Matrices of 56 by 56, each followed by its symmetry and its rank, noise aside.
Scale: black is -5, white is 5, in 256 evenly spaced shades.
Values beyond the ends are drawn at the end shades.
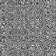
no symmetry, rank eight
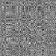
antisymmetric, rank six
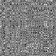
no symmetry, rank six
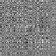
no symmetry, rank four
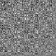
no symmetry, rank six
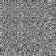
antisymmetric, rank six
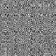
no symmetry, rank eight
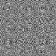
antisymmetric, rank eight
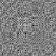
symmetric, rank six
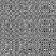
no symmetry, rank four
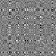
symmetric, rank four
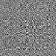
antisymmetric, rank six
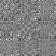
symmetric, rank six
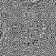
antisymmetric, rank eight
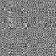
no symmetry, rank six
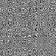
antisymmetric, rank eight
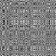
no symmetry, rank four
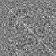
symmetric, rank six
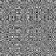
antisymmetric, rank four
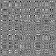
antisymmetric, rank four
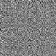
antisymmetric, rank eight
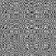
no symmetry, rank four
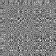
symmetric, rank four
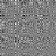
antisymmetric, rank four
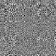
no symmetry, rank six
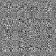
no symmetry, rank eight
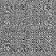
antisymmetric, rank eight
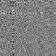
no symmetry, rank four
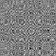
symmetric, rank four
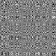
no symmetry, rank four
